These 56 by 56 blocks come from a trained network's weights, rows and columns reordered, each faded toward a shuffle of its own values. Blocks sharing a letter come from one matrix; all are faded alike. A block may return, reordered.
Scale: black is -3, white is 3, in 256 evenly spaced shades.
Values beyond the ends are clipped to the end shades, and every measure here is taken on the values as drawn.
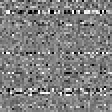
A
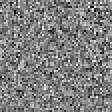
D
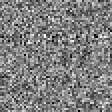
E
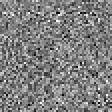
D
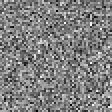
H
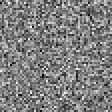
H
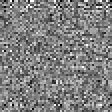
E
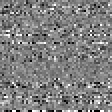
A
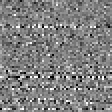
A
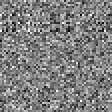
E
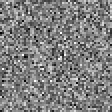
H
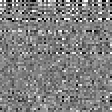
A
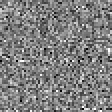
D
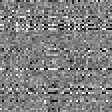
A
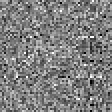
D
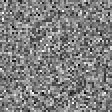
H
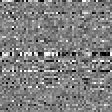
A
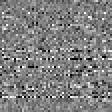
A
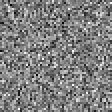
H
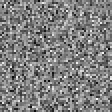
H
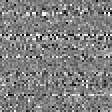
A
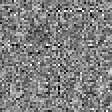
D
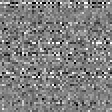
A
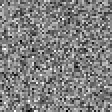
H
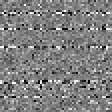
A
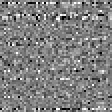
A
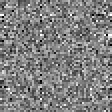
D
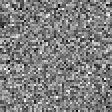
D
